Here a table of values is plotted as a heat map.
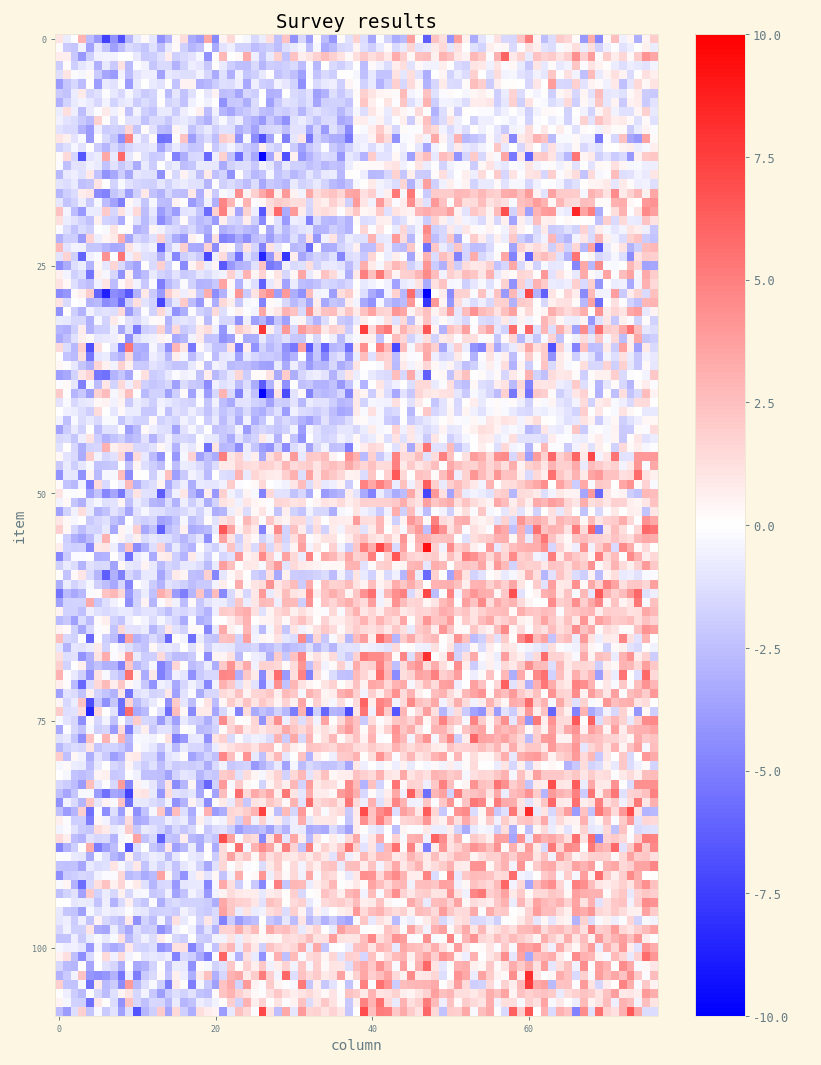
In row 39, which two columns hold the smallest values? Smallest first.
26, 29
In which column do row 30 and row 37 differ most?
47
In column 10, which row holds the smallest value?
107
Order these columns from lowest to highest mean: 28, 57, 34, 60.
34, 28, 60, 57
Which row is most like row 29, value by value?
50
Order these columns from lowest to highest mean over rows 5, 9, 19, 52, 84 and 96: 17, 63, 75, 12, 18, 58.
18, 12, 17, 58, 75, 63
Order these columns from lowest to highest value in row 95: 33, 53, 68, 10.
10, 33, 53, 68
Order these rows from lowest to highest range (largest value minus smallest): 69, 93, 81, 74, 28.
81, 69, 93, 74, 28
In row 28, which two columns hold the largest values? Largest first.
60, 45
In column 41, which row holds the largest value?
56
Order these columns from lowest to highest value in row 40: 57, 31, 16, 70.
31, 16, 57, 70
